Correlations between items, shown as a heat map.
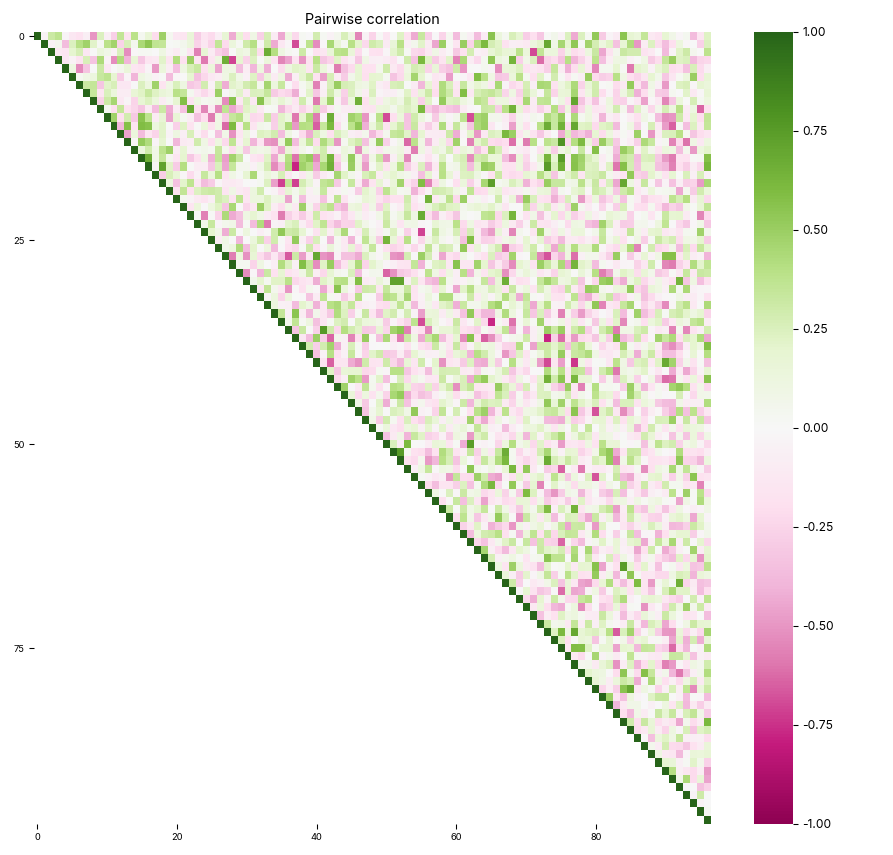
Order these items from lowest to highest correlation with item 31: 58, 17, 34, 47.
34, 58, 47, 17
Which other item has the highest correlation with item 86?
67
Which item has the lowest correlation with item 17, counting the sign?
4
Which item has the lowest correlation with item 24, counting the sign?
55
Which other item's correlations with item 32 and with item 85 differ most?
80
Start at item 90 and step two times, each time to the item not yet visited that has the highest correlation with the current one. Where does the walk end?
27
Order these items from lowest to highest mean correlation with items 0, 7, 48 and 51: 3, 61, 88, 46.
46, 88, 3, 61
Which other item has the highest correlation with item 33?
2
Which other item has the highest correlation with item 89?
37
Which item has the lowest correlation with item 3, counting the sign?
28
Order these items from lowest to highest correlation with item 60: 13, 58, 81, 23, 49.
58, 49, 81, 23, 13
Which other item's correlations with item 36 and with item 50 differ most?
53
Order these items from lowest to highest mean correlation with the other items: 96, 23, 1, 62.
23, 62, 96, 1
